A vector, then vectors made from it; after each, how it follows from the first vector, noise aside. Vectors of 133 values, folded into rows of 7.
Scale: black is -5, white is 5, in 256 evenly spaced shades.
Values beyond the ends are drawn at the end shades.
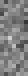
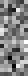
wrapped around, negated, scaled up.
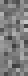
sign-scrambled.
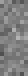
reversed, shrunk.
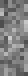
sign-scrambled.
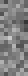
copied.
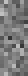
sign-scrambled.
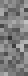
negated.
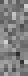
wrapped around, negated.
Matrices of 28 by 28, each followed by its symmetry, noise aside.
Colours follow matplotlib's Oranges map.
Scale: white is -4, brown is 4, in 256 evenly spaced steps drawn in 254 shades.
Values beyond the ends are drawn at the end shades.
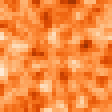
antisymmetric.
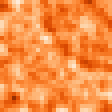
symmetric across the other diagonal.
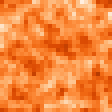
no symmetry.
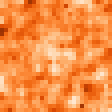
symmetric.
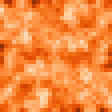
same after a half turn.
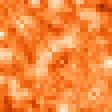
symmetric.
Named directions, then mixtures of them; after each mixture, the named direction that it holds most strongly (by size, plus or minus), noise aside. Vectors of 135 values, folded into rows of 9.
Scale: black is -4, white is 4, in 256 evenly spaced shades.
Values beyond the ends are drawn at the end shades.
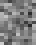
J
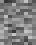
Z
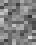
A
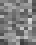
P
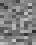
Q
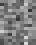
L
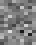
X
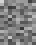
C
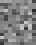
J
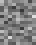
C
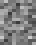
A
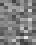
P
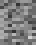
A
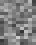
P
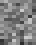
P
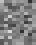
X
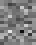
X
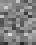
Q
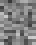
J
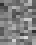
Q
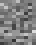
Q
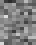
Z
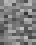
Z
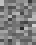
C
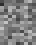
C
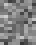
J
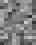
A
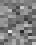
X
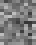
J
